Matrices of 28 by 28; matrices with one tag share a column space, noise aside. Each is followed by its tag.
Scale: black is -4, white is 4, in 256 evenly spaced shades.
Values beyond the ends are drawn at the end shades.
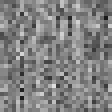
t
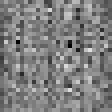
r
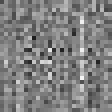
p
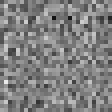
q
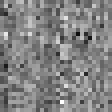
t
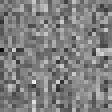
p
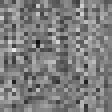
r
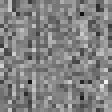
p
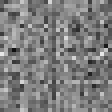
p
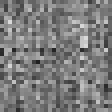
p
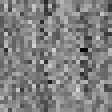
p
